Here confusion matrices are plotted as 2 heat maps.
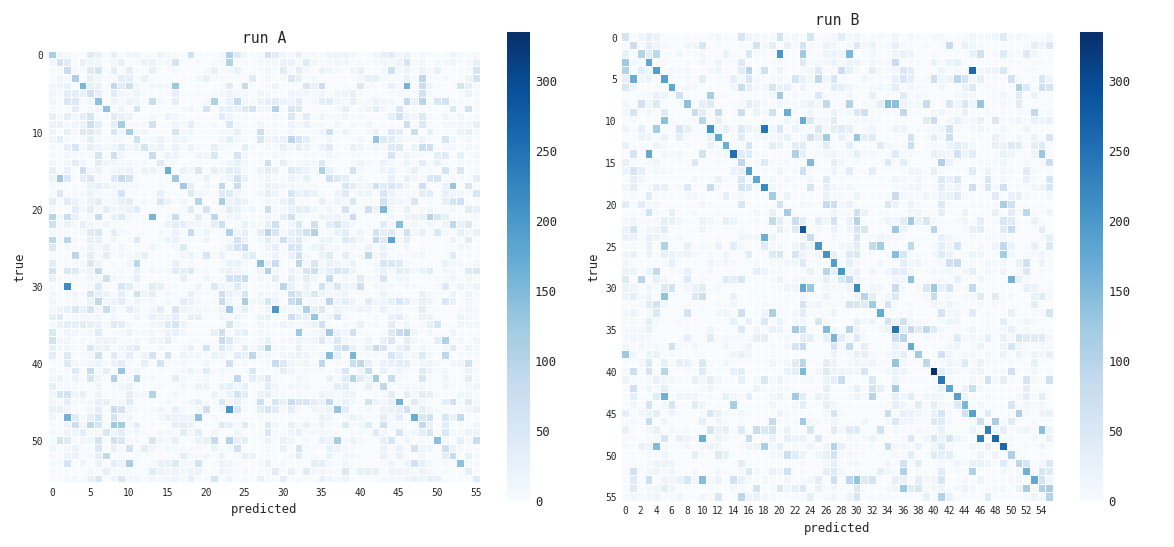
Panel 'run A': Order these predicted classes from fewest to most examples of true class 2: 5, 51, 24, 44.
51, 24, 5, 44
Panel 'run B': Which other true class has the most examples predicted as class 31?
9
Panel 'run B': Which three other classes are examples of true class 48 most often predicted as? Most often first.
46, 10, 16
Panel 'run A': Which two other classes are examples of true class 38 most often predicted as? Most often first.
28, 42
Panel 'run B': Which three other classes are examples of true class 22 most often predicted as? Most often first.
37, 30, 19
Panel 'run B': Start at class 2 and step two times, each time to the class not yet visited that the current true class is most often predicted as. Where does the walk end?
49
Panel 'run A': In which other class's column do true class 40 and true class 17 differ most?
52
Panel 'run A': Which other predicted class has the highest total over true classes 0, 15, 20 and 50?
23
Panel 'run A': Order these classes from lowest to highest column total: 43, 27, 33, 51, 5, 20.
20, 27, 33, 51, 43, 5
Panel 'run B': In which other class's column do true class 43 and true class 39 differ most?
5
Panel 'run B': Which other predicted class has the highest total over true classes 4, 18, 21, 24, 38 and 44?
45
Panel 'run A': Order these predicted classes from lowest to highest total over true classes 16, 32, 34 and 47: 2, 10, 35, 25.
35, 10, 25, 2
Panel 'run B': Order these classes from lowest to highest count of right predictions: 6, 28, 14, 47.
6, 28, 47, 14
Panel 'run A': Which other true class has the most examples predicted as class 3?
26
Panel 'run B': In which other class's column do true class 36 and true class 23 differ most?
27
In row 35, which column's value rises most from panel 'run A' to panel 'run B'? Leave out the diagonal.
26
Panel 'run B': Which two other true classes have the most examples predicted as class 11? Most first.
7, 18
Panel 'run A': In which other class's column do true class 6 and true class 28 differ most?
21
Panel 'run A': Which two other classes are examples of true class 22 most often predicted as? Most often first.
45, 52
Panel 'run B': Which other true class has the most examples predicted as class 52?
54
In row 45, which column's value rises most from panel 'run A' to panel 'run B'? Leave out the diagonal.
51
